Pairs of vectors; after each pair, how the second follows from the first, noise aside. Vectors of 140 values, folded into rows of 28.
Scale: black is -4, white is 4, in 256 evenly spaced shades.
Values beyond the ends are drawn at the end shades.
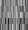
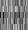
wrapped around.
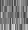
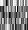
reversed, scaled up.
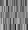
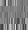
negated, partly zeroed.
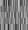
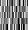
reversed, scaled up.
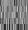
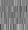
negated, shrunk.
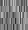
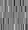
reversed, partly zeroed.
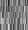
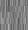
shrunk.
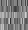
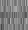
negated, shrunk.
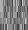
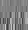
reversed, partly zeroed.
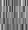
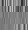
negated, partly zeroed.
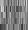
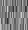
shuffled.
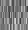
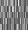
reversed.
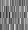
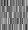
wrapped around.
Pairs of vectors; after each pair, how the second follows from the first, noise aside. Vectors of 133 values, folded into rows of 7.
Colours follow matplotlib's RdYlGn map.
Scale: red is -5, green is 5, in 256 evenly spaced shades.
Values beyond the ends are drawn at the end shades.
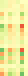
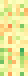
sign-scrambled.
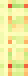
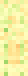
wrapped around, negated, shrunk.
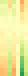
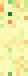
wrapped around, partly zeroed.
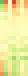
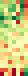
reversed, scaled up.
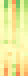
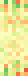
sign-scrambled.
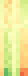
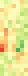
wrapped around, negated.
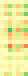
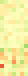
wrapped around, partly zeroed.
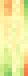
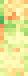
wrapped around, negated.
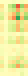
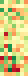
reversed, negated, scaled up.
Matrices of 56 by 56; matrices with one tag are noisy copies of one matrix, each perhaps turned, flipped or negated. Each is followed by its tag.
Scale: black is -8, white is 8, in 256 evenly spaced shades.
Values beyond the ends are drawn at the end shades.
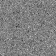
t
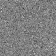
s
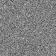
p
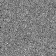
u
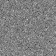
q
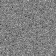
u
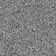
t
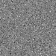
p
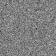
q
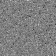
u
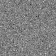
p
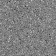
q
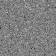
u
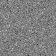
u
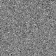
s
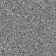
s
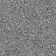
p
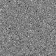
q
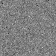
t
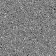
s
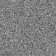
p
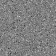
p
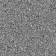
p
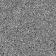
t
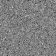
u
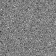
q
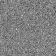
t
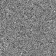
s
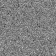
t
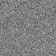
t
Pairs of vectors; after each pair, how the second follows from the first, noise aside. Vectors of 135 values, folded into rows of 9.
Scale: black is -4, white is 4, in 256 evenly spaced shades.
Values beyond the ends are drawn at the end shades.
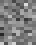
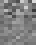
reversed, partly zeroed.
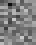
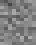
shrunk.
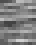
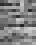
wrapped around, negated.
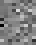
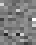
reversed, negated, partly zeroed.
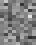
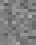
shrunk.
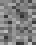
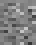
negated, partly zeroed.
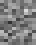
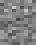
shrunk.
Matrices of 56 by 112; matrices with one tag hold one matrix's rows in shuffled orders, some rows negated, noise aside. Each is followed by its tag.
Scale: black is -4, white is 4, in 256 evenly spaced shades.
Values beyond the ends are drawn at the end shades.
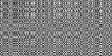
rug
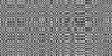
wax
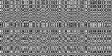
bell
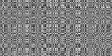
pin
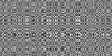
pin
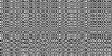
bell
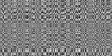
pin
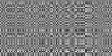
wax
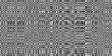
wax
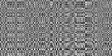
wax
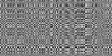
wax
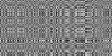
wax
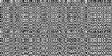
bell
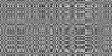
wax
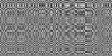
wax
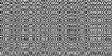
bell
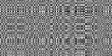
wax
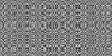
pin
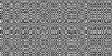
bell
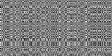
bell
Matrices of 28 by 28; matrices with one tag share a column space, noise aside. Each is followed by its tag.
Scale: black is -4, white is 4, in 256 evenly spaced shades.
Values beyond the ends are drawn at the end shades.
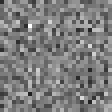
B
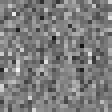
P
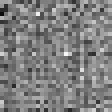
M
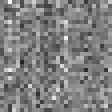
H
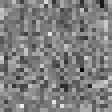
H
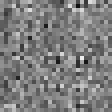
H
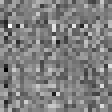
B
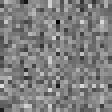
H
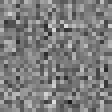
B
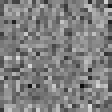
H
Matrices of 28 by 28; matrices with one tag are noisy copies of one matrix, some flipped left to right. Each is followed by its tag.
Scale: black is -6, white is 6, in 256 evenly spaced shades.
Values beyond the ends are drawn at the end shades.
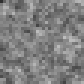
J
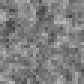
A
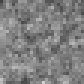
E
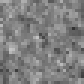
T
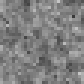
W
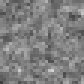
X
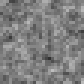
X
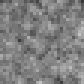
E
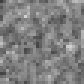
T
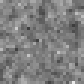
A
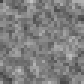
J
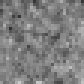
E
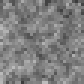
E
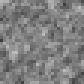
J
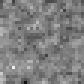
E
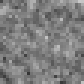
J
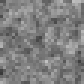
T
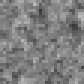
A
